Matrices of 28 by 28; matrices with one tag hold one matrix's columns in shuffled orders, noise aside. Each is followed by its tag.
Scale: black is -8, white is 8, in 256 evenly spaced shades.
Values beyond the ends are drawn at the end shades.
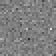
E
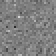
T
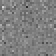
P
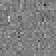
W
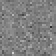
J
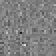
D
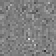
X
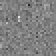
W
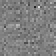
P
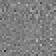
X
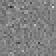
P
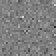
T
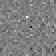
T
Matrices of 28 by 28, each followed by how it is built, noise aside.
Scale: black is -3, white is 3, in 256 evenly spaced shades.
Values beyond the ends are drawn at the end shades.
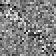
banded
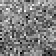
smooth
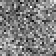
smooth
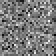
repeating rows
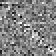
banded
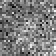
smooth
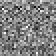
repeating columns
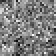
smooth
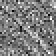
Toeplitz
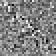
banded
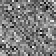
Toeplitz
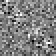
banded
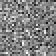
repeating rows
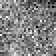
smooth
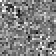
banded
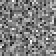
repeating rows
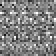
repeating columns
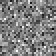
repeating rows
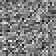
repeating rows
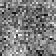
smooth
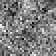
smooth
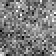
smooth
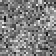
smooth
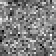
smooth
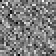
Toeplitz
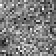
smooth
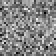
repeating columns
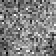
smooth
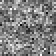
smooth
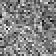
Toeplitz
